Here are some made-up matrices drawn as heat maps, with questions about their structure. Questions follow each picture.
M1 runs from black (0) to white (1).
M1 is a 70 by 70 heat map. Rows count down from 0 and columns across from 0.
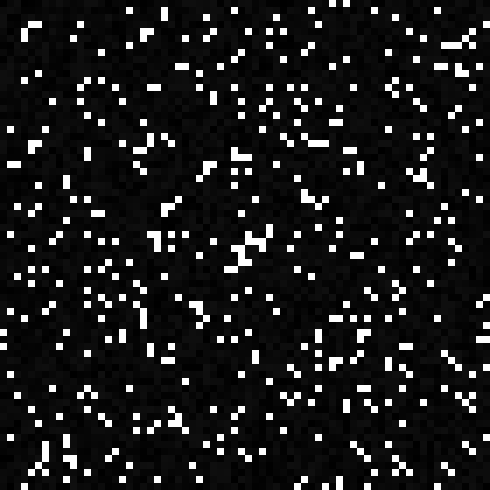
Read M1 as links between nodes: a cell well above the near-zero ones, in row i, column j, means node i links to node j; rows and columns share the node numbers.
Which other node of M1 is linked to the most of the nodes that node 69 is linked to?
node 45
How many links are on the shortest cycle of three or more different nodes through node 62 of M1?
3
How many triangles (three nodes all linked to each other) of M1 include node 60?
0
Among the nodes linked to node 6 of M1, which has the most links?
node 38
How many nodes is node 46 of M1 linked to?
3
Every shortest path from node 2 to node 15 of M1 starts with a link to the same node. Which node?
node 56
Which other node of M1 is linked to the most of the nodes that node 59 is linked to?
node 42
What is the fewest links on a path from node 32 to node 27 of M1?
4
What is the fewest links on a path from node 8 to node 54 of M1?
3
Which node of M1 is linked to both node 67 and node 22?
node 12
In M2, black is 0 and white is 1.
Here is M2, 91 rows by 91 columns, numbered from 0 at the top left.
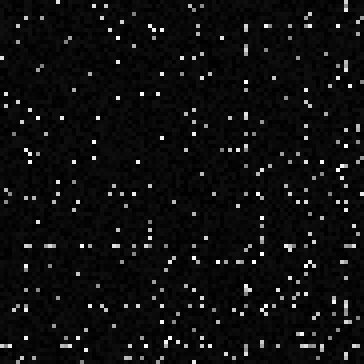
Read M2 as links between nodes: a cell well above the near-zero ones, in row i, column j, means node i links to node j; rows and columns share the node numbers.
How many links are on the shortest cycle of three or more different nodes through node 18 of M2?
4
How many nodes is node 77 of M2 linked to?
7
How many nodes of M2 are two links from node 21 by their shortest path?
4
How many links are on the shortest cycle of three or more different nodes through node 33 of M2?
3
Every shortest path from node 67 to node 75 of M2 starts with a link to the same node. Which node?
node 41
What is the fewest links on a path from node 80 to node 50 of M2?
2
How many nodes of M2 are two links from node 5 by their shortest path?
10
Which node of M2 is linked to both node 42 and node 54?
node 65
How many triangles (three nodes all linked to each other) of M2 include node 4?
2
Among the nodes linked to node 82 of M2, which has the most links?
node 48
